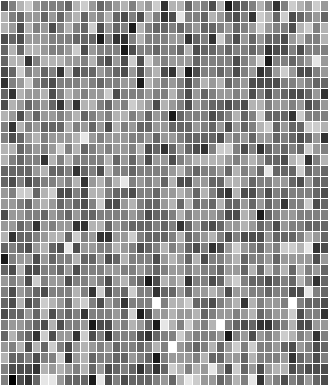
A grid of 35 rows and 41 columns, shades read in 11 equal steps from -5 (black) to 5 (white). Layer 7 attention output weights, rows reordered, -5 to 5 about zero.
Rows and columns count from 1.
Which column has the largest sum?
23
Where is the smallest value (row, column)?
35, 2
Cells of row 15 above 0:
20
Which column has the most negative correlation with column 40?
30
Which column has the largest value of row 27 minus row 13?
39
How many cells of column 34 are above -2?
27
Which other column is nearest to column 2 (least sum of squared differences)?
41
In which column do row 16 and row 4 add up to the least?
13
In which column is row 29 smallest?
18
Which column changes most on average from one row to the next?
10
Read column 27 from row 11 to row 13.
-2 -1 -1
